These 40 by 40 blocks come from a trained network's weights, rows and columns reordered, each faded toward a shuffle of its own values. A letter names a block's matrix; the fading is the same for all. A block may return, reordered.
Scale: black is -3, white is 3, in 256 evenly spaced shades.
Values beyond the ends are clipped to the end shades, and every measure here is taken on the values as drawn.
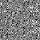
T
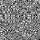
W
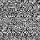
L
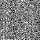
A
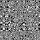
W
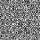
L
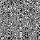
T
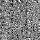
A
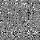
W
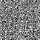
A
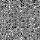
T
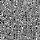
T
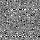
W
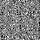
A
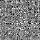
A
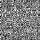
L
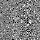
T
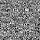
L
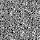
A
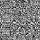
L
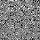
W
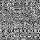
L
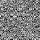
L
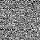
L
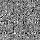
A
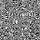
T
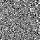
T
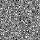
T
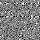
W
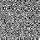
L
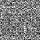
L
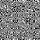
W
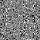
T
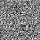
L
